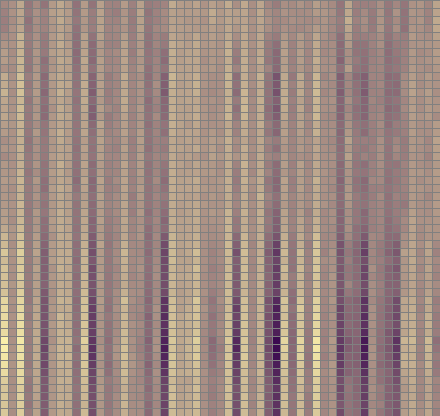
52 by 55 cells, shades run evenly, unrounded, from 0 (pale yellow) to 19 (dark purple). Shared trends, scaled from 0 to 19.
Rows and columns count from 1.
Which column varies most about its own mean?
35
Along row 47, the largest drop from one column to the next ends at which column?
36
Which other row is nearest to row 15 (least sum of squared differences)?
29
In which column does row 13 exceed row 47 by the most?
1
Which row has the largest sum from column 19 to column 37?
44
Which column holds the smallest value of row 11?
3
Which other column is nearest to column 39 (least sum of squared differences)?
48
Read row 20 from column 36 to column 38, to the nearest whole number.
7 9 8
